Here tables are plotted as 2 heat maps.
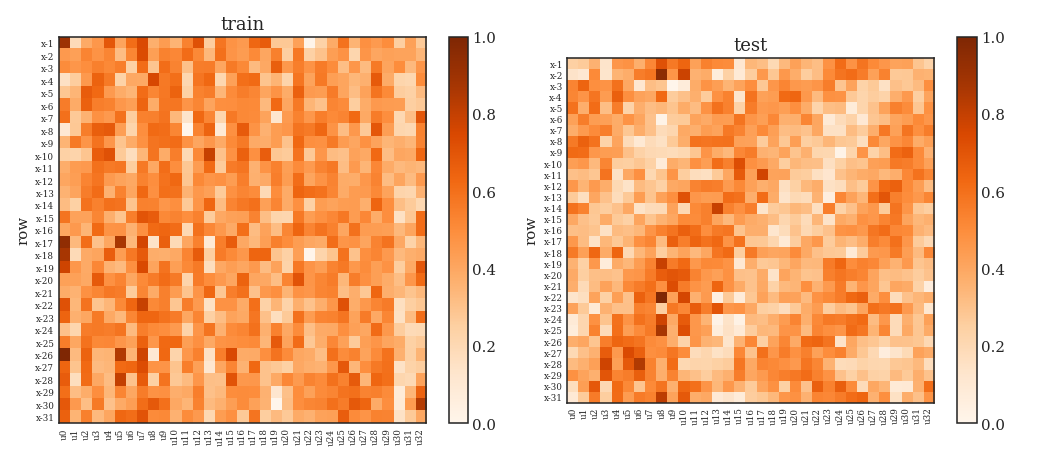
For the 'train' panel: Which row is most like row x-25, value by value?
x-6
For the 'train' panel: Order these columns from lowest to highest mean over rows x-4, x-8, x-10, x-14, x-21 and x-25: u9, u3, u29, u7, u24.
u29, u24, u7, u9, u3
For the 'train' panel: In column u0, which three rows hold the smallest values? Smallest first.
x-8, x-4, x-10
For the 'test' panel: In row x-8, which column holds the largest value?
u1
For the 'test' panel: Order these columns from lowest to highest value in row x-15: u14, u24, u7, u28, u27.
u7, u14, u24, u27, u28
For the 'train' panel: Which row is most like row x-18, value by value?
x-1
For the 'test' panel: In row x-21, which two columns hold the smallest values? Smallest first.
u32, u1
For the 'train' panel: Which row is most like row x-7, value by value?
x-29
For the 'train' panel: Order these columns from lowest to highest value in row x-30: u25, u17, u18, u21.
u18, u17, u21, u25
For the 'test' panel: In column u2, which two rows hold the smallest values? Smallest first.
x-23, x-17
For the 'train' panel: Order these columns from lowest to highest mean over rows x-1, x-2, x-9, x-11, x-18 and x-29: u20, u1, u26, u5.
u20, u1, u26, u5
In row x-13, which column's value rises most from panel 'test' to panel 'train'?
u23
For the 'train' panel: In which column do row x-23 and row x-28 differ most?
u5
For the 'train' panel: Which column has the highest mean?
u7
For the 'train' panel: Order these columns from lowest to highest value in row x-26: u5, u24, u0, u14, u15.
u14, u24, u15, u5, u0
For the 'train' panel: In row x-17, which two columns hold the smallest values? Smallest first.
u13, u8
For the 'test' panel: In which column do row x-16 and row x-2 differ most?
u13
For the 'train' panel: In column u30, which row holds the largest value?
x-3
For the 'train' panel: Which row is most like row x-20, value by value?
x-16
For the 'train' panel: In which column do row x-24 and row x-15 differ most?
u32
